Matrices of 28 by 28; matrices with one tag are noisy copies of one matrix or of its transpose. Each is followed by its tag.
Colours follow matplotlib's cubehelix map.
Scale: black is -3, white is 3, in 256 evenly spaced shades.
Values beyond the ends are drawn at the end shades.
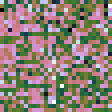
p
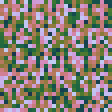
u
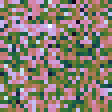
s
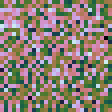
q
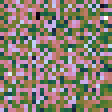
q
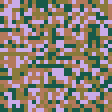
u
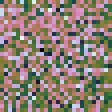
q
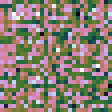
p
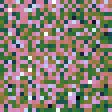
q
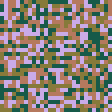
u
